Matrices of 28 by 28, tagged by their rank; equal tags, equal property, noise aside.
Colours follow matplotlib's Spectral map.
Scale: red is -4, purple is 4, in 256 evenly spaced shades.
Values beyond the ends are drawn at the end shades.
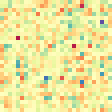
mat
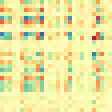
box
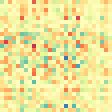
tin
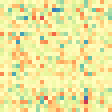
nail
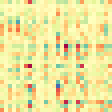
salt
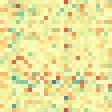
mat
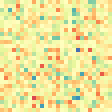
nail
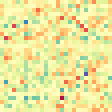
nail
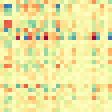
box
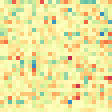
mat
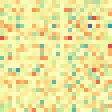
mat
